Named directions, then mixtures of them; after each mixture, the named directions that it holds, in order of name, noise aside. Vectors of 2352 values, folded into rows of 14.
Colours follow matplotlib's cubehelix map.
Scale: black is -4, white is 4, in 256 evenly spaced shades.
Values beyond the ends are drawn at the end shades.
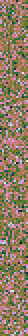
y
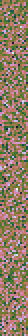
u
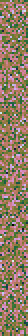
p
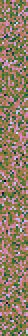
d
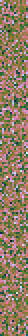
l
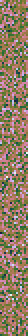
l.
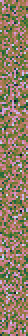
l, u, y.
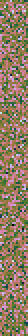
p.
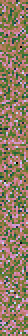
d, u, y.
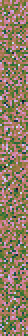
u.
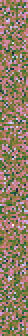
d, p, u.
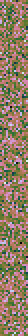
y.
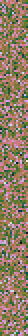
y.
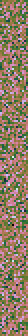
p, u.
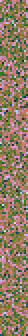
d, l.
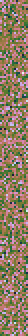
l, y.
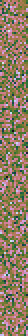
l.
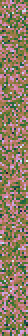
p, y.
